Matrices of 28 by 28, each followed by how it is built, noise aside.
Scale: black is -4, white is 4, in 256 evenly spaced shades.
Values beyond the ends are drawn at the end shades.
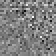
upper triangular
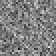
Toeplitz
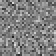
repeating columns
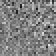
upper triangular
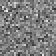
noise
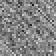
Toeplitz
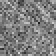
Toeplitz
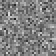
noise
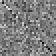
diagonal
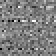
uneven rows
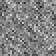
Toeplitz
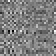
low rank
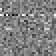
uneven rows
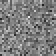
noise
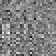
low rank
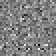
uneven rows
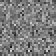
repeating columns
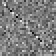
diagonal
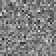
noise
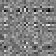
low rank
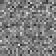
repeating columns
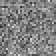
noise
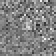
upper triangular
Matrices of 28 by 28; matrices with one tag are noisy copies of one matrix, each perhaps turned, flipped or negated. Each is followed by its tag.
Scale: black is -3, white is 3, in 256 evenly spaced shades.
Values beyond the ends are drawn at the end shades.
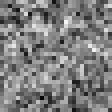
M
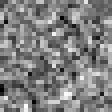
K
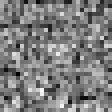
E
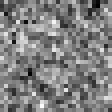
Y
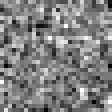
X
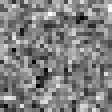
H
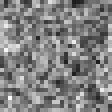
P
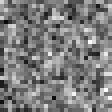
E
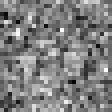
Y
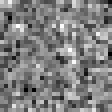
X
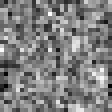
P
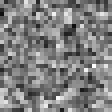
H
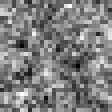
M
